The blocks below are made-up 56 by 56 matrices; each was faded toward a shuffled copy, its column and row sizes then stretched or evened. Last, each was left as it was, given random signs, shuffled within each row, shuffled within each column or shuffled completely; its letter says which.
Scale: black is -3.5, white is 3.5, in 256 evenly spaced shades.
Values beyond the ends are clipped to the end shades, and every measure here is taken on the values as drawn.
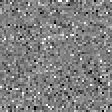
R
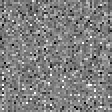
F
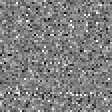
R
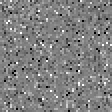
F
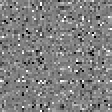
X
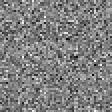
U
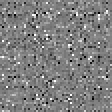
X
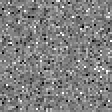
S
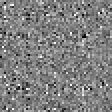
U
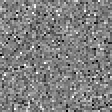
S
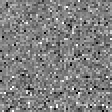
R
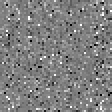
F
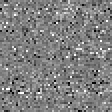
R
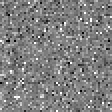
S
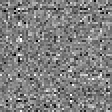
X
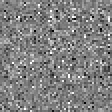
U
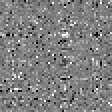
X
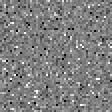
S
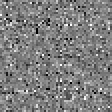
U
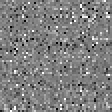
X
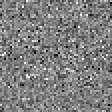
R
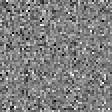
U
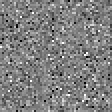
F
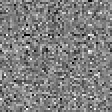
X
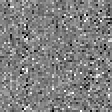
F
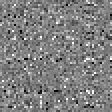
X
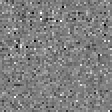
R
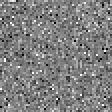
S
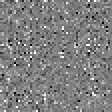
X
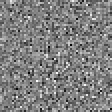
F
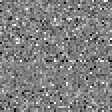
R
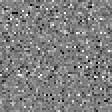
R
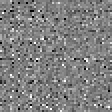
X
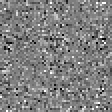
U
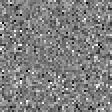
F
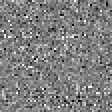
R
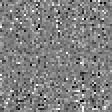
U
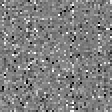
F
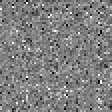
F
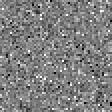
S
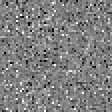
F
